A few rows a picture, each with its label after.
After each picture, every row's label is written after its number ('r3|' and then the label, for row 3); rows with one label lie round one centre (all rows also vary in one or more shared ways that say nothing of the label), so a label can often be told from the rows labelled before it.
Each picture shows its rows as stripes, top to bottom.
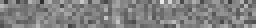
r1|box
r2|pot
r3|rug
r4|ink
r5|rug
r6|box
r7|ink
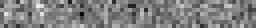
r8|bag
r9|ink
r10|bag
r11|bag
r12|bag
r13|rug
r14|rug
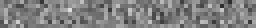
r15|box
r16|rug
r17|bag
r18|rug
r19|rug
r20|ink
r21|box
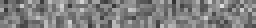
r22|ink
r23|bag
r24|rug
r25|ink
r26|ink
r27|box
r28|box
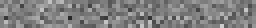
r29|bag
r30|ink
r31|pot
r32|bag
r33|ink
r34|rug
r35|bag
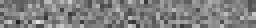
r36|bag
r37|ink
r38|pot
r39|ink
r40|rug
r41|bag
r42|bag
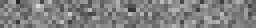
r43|box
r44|ink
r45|pot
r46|bag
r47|ink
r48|bag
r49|box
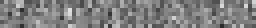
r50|box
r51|pot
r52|ink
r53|ink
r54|pot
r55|ink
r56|rug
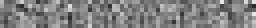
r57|pot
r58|pot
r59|box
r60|box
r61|pot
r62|ink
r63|pot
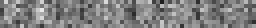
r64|rug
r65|box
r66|ink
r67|box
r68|rug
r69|bag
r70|box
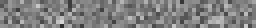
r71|box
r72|ink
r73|rug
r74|pot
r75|bag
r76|bag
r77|pot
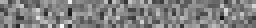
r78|rug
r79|box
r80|ink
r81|rug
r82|rug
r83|bag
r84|bag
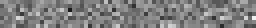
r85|rug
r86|box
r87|bag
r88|ink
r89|ink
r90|box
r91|box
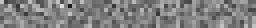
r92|pot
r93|bag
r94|bag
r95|box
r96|ink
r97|bag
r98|pot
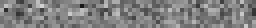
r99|rug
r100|bag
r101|pot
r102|rug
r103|rug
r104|box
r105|pot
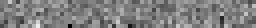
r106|bag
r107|ink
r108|rug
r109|pot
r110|rug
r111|ink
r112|ink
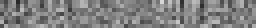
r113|box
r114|box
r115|bag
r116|box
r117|rug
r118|pot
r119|ink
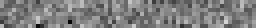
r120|rug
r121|rug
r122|box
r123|bag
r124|ink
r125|ink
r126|pot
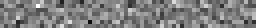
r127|pot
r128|ink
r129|rug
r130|rug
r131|ink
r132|box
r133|bag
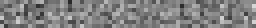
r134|rug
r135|box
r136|box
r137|box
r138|pot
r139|ink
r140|pot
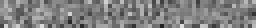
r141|rug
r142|rug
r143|bag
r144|bag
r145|bag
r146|box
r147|ink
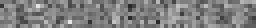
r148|rug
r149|ink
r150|pot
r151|box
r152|pot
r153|box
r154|bag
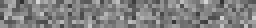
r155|ink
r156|box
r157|bag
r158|rug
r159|box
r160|rug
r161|pot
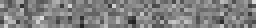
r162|ink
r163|pot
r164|box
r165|bag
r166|rug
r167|box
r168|bag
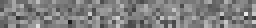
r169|ink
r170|box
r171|box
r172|pot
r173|box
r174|ink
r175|ink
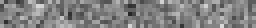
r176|pot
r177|ink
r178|ink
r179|pot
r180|bag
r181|ink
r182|bag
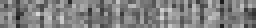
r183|rug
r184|rug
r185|box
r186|bag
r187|bag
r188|bag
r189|box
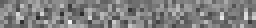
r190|ink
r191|bag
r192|pot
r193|pot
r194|pot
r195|ink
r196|rug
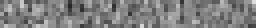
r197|box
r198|bag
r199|bag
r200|pot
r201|box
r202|box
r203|bag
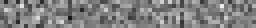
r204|box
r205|bag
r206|bag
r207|box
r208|ink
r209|bag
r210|box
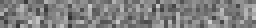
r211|box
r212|rug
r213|rug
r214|pot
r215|ink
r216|ink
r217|bag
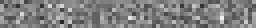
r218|box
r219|bag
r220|pot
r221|bag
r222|bag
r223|pot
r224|rug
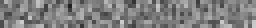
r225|rug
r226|rug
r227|rug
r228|ink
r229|ink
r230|box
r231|ink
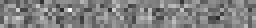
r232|box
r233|box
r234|ink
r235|rug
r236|box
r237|box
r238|pot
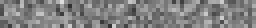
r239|bag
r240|box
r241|box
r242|ink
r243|bag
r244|ink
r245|ink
